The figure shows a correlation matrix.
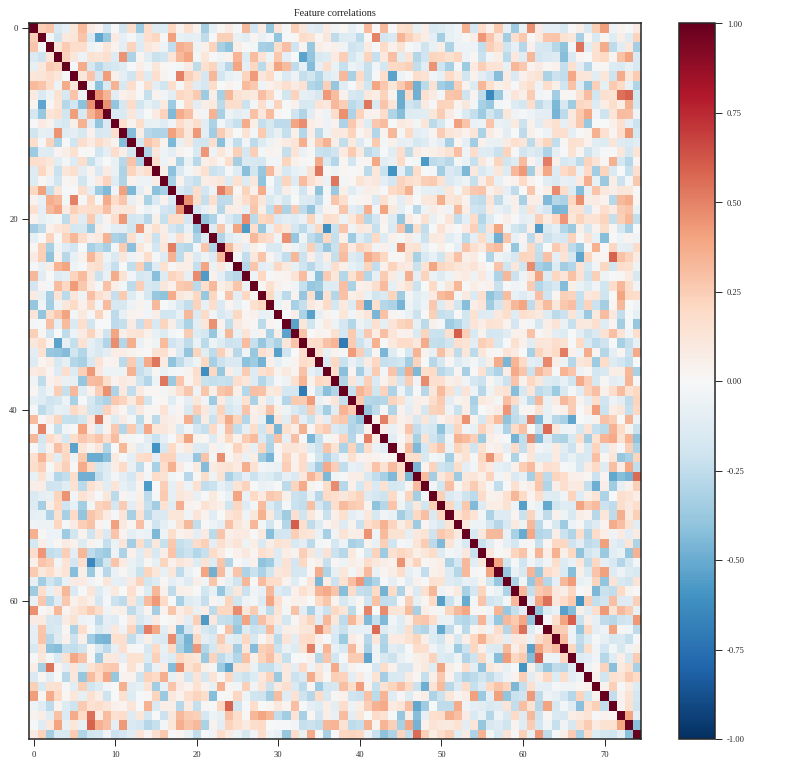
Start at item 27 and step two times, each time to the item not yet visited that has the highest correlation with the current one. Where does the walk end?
18
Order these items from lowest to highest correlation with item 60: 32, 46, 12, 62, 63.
32, 12, 46, 62, 63
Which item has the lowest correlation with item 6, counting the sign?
47
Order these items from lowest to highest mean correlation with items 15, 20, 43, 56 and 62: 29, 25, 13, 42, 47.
25, 13, 42, 29, 47
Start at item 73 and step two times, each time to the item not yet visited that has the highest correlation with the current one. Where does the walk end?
72
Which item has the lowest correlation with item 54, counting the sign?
50
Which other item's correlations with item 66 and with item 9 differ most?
8
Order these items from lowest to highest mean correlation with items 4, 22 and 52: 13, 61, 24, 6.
24, 61, 13, 6
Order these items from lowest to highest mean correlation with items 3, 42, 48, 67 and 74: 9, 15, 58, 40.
58, 40, 15, 9
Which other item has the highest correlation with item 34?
65
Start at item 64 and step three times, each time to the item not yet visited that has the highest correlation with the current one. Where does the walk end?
45
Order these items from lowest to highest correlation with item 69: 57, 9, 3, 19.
9, 19, 3, 57
